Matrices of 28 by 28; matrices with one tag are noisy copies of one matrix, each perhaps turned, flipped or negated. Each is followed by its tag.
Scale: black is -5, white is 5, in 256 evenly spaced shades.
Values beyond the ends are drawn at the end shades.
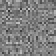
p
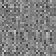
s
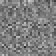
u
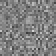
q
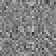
q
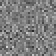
q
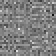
s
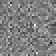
u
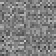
s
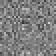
q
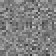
q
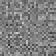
p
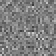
q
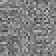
p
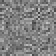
q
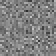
q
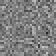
q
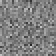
u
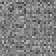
s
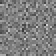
u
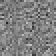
q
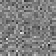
q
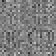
s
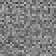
s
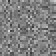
u
